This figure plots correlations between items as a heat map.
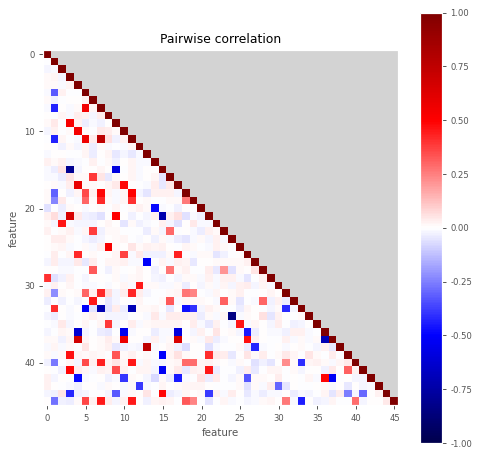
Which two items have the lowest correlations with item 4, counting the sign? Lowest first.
36, 42
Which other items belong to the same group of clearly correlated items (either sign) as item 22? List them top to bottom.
2
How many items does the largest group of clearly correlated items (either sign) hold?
10
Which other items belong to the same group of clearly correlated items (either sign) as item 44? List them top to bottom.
3, 9, 15, 21, 39, 41
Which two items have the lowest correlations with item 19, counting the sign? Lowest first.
33, 1
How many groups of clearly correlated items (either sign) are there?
11
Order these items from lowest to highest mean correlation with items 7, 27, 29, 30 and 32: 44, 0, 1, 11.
1, 44, 0, 11
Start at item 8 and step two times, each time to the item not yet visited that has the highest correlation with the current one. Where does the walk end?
35
